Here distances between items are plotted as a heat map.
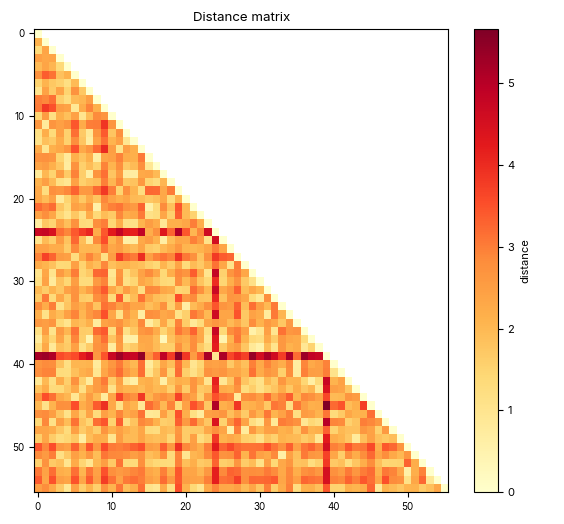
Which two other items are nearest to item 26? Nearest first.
48, 28
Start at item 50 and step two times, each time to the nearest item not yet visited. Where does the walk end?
54
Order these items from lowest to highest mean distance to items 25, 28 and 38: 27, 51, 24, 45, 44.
45, 51, 44, 27, 24
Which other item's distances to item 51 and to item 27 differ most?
33
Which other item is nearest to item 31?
34
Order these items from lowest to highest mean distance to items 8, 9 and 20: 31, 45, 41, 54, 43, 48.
41, 48, 43, 31, 54, 45
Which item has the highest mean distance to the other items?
39
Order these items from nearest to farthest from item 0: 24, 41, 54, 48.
48, 41, 54, 24
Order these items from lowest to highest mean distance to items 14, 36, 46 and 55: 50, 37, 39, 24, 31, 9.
37, 31, 50, 9, 24, 39
